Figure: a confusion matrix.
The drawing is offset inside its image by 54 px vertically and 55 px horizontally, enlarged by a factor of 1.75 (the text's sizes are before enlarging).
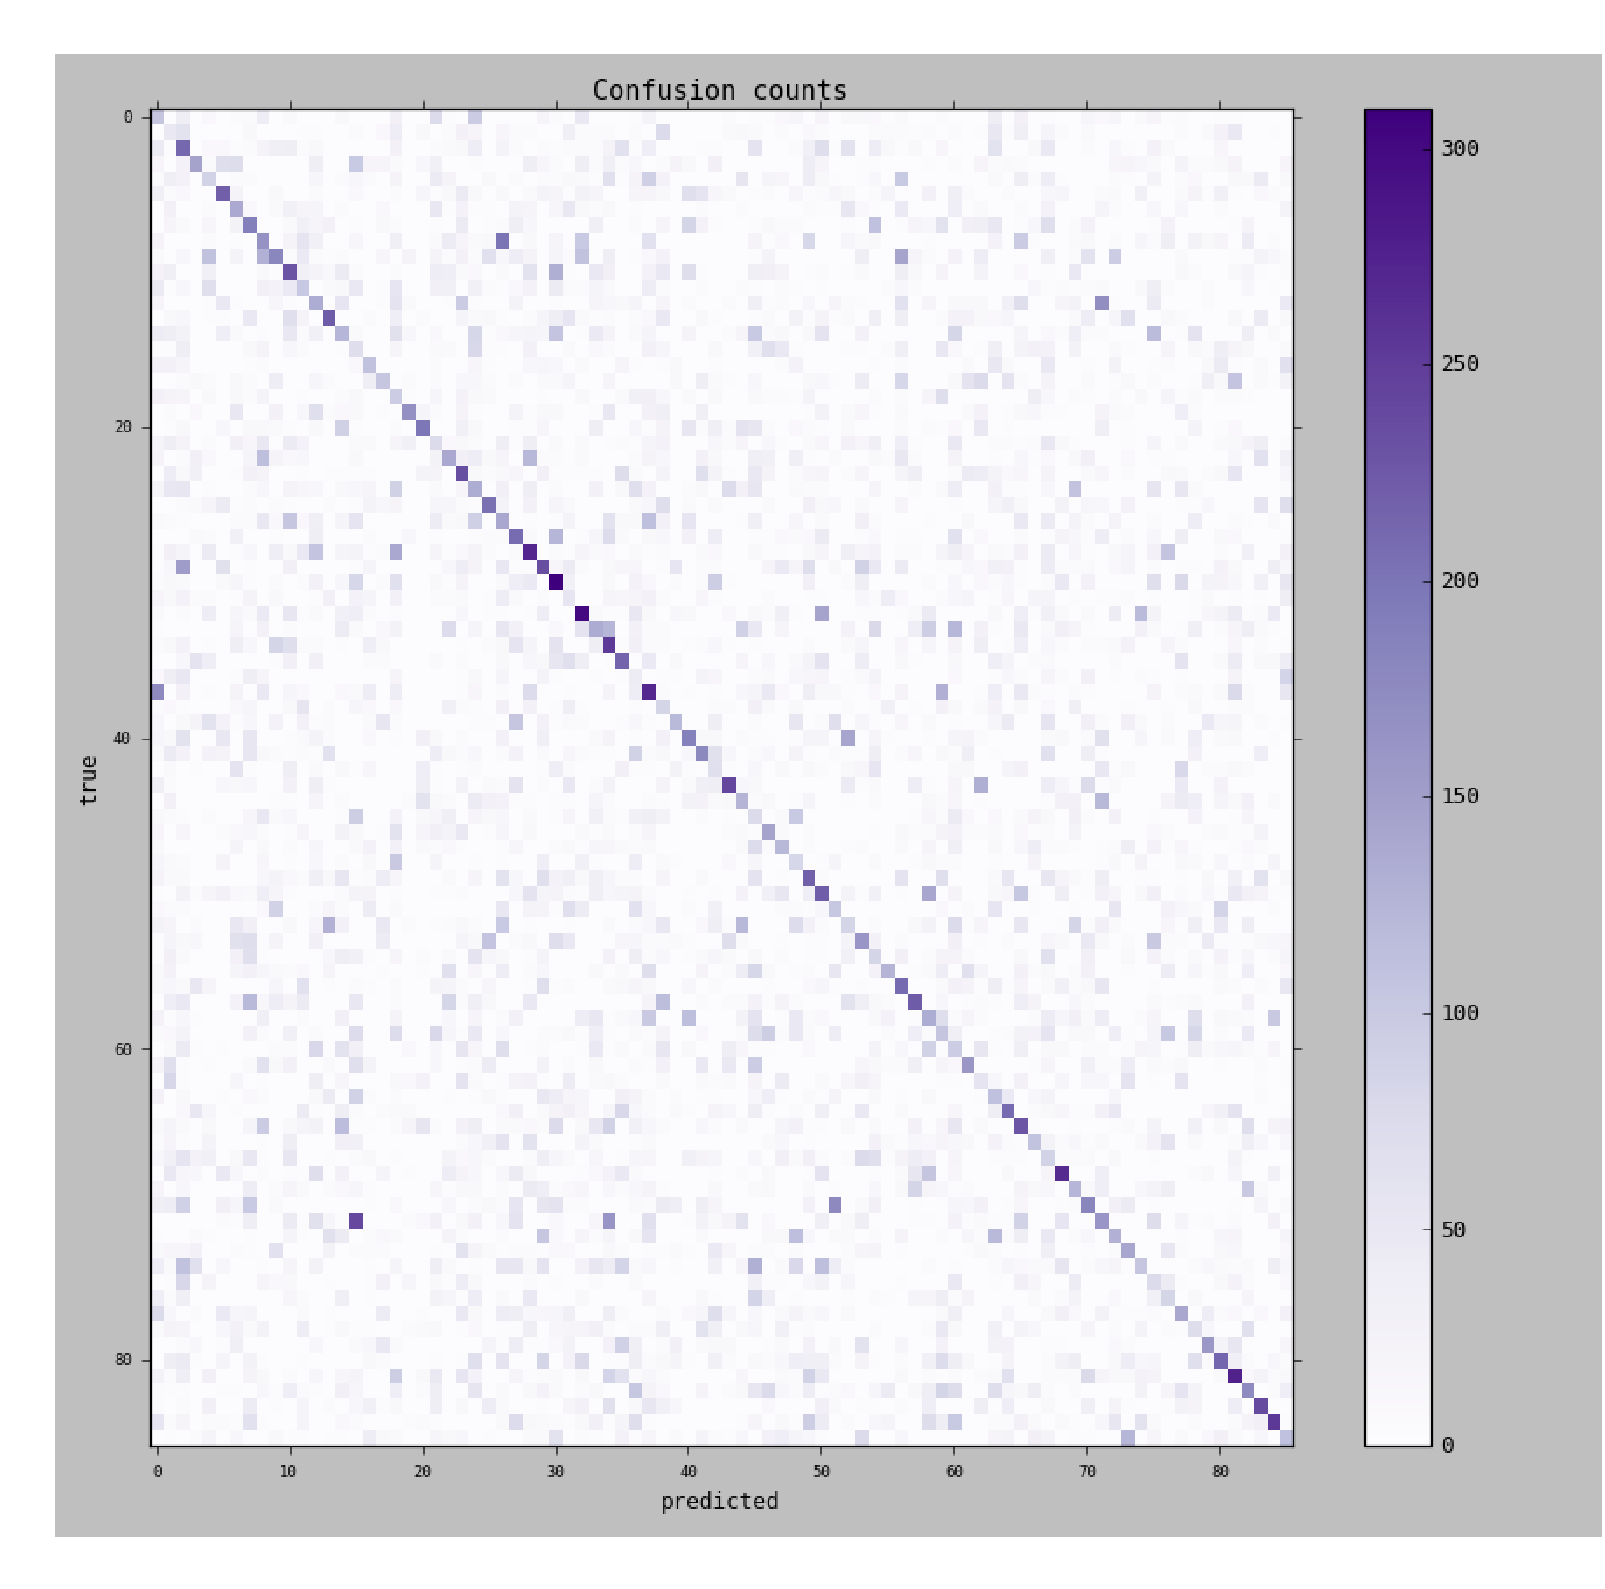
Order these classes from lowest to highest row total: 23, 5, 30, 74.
5, 23, 30, 74
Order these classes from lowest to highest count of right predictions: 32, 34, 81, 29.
29, 34, 81, 32
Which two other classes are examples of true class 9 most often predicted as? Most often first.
56, 8
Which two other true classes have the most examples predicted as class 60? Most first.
33, 84
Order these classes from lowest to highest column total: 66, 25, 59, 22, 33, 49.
66, 25, 22, 33, 59, 49
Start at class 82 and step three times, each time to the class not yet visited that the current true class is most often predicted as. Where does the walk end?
73
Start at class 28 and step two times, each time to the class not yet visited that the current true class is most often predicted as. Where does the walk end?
59
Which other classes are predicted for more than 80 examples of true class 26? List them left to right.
10, 24, 37
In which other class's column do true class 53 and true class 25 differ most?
75
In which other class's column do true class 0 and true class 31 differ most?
24
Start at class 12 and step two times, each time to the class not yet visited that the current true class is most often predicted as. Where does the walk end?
15
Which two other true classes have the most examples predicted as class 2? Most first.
29, 74
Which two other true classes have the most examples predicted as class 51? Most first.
70, 39
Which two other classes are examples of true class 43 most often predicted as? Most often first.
62, 70
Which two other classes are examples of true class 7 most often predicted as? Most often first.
54, 40
